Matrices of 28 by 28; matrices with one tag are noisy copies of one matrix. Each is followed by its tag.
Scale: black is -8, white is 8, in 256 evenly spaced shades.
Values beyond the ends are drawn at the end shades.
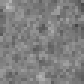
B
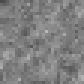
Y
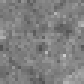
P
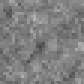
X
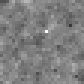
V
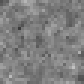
V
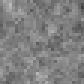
B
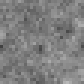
P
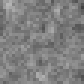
B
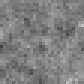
P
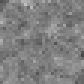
V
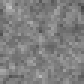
B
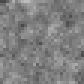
V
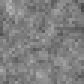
B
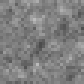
X
